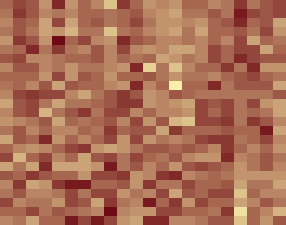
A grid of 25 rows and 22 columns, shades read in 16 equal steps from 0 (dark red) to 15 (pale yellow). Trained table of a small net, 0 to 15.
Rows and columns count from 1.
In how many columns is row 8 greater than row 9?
11
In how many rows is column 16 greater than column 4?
8
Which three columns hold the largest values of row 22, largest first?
19, 14, 10
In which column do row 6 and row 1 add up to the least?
5
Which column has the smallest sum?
18
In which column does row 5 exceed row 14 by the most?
20
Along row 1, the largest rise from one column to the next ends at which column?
6
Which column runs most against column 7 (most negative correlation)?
4
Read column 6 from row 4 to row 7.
11 6 7 6
